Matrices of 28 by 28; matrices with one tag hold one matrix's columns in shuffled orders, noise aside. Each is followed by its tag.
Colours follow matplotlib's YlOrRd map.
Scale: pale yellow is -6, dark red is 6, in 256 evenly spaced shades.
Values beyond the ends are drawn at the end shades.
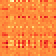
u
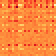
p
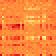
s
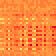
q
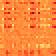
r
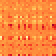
s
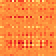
u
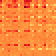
p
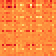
p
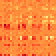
s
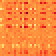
r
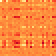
u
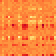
s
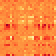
s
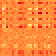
r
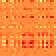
u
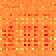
q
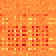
q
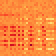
q
